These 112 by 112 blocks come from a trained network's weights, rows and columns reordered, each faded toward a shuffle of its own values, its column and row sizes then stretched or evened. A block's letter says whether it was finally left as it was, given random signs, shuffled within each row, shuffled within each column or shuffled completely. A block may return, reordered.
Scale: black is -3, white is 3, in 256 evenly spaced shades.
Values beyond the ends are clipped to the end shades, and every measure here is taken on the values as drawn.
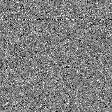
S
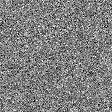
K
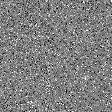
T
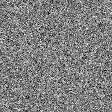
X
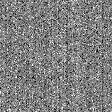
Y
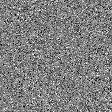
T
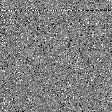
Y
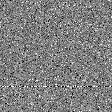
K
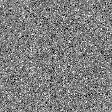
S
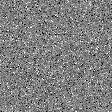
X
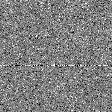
K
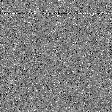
S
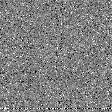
S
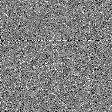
S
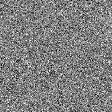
Y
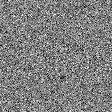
K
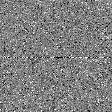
S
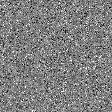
T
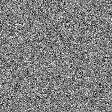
K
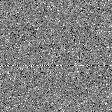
K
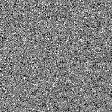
Y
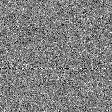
K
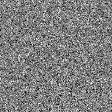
S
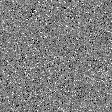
X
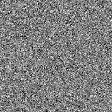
Y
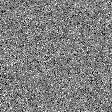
X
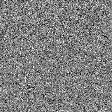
S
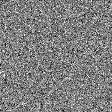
K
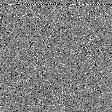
K
